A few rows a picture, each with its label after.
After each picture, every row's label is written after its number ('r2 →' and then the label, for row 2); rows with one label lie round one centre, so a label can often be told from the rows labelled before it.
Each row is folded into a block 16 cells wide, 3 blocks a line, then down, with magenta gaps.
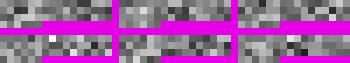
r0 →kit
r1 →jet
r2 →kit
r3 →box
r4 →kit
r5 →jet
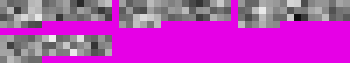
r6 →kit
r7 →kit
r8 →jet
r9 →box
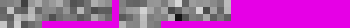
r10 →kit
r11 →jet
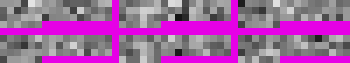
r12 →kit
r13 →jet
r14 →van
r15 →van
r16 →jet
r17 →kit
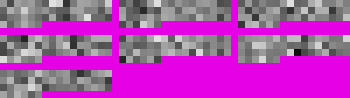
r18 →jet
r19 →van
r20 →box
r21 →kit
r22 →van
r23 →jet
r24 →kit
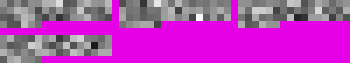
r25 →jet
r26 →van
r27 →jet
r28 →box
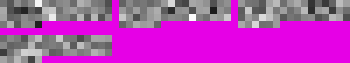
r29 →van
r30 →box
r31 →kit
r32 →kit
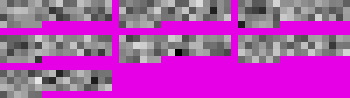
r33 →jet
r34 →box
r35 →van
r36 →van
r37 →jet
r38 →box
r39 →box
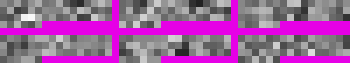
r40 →kit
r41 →kit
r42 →jet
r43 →van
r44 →jet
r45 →box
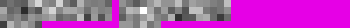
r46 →van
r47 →jet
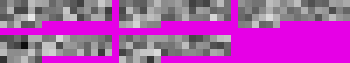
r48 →kit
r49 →kit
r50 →kit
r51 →van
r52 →kit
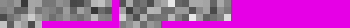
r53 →kit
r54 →box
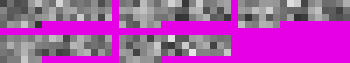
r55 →van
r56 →jet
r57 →jet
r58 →jet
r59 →box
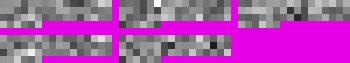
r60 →kit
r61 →van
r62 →jet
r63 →kit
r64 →box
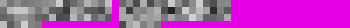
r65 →jet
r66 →box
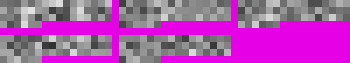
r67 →jet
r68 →van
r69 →kit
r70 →box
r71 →box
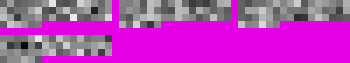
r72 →box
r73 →kit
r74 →jet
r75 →van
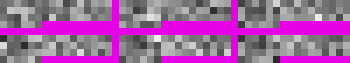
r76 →jet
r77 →kit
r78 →van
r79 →van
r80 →van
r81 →van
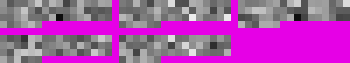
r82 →jet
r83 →box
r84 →jet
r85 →kit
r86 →box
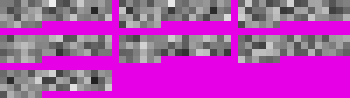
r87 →box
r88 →box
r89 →box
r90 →jet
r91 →jet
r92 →kit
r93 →box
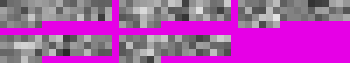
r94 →van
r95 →jet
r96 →kit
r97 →jet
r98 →kit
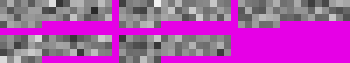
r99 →box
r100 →van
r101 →kit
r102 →kit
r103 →van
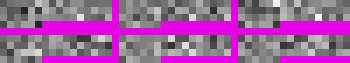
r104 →van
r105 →box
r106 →van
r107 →kit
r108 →box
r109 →box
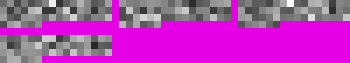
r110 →box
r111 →kit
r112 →box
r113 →box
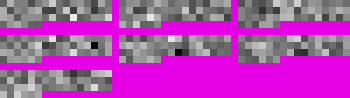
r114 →box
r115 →kit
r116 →van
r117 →box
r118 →jet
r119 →jet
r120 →kit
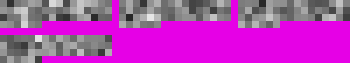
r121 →jet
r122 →kit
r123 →kit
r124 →van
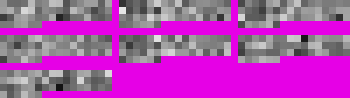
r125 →jet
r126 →van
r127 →van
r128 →van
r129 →van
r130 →jet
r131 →jet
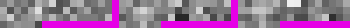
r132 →box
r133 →jet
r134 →jet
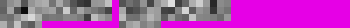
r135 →kit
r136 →box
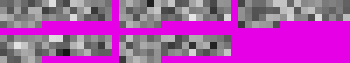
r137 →box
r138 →box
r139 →van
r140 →jet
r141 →box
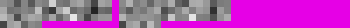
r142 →box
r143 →box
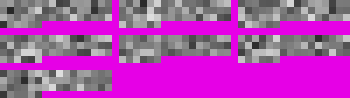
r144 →box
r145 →kit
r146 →box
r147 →kit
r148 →kit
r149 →kit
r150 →van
